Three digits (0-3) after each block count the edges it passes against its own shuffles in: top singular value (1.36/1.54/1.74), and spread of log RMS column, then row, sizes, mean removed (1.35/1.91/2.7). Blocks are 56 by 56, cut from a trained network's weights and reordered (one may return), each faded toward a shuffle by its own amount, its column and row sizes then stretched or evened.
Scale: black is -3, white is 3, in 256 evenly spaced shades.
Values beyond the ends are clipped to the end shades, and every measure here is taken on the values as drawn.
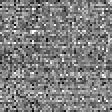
2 1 0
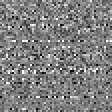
1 0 3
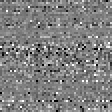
0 0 3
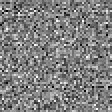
3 1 1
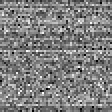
3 0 0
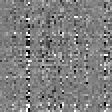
2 3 1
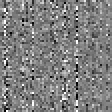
1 3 0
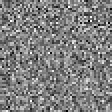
2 0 1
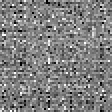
1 2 0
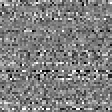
2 0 3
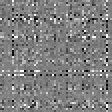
2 3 3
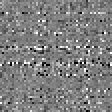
0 1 3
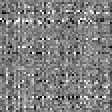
3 0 3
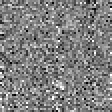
0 2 1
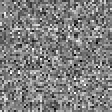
1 1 0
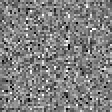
0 2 0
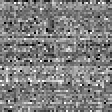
3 0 2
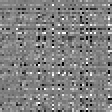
3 3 3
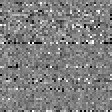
1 0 3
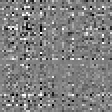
2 3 3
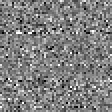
0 0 2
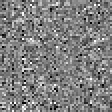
1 2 1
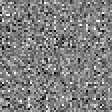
2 2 2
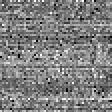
3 0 1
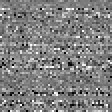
1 0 3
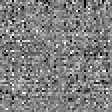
0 2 1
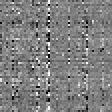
3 3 0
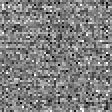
1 1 0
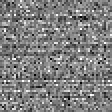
2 0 1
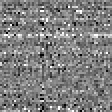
2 1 2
